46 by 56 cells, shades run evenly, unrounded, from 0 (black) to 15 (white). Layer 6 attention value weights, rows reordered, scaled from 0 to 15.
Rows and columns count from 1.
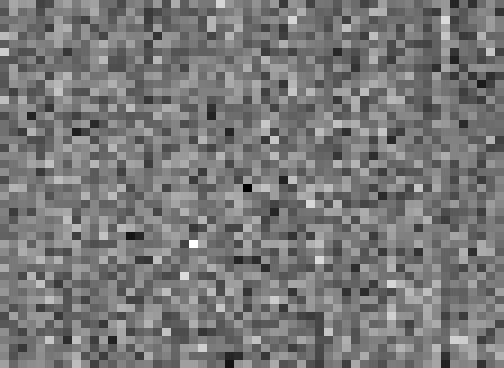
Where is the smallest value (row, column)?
24, 28
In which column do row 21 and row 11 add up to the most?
6
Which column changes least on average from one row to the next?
48
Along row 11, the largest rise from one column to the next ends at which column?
33
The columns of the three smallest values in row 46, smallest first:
26, 50, 54
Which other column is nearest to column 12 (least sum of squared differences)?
18
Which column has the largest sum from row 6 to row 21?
7
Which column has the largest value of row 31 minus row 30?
22
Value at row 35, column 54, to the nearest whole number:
9
